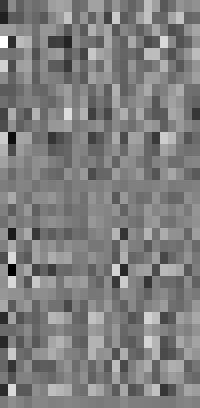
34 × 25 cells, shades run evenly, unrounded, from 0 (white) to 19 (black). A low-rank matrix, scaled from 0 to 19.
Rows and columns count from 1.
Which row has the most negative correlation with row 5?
15
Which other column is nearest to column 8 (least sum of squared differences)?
13
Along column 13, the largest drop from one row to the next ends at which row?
5
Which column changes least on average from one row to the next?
10
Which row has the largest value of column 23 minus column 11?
24
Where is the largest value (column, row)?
2, 23
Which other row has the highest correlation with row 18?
20
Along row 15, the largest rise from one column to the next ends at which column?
12
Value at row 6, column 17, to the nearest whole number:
8
